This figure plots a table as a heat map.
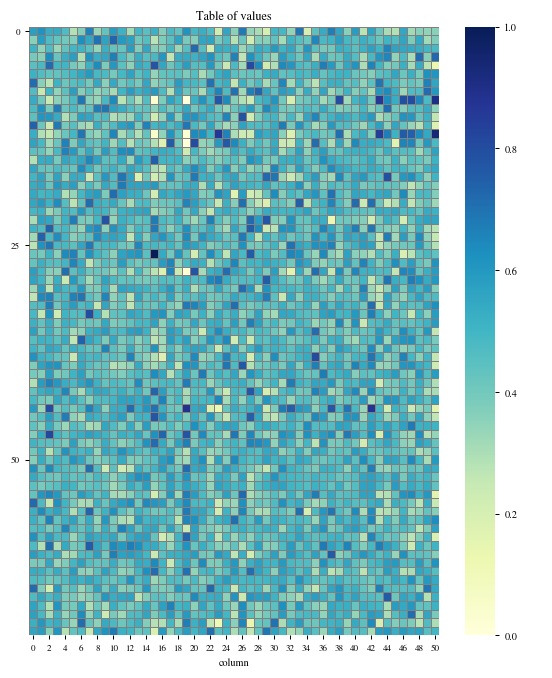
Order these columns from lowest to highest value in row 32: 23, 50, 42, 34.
23, 34, 50, 42
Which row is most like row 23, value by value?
4
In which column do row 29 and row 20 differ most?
29
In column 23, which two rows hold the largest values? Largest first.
12, 8
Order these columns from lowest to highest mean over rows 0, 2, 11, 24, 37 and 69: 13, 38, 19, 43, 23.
23, 43, 13, 38, 19
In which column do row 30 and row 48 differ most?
41
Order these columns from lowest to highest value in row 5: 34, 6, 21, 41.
21, 41, 34, 6
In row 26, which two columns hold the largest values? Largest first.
15, 27
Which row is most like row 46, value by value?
2
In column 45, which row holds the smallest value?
13
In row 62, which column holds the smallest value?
17
